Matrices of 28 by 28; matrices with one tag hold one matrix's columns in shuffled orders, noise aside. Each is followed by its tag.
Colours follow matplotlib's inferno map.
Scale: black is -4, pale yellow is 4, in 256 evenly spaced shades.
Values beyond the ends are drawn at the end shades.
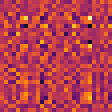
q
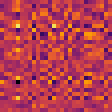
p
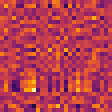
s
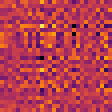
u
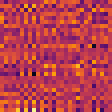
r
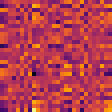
r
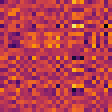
u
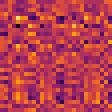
q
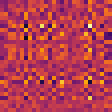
p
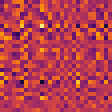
p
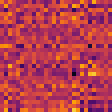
r
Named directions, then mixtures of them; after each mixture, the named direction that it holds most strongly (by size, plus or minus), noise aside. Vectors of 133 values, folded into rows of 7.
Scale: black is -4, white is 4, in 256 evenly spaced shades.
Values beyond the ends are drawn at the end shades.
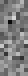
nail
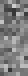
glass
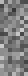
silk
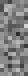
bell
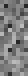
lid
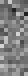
silk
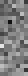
nail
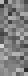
silk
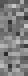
bell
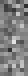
glass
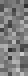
lid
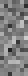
lid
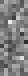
nail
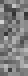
glass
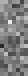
nail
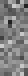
nail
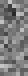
glass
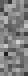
bell
